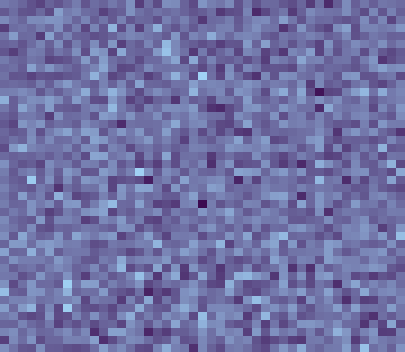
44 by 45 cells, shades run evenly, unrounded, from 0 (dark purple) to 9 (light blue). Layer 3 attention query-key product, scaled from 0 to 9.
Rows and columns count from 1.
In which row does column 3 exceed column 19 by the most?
30
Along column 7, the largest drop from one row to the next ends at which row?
26
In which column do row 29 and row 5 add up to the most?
24
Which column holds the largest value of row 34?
14
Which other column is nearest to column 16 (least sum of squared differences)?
8
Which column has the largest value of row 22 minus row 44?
16
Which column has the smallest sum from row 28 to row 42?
18
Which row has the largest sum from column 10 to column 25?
12
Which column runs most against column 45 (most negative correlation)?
36
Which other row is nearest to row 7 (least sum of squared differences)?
20
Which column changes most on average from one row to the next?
32
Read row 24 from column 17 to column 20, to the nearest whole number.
7 5 3 6
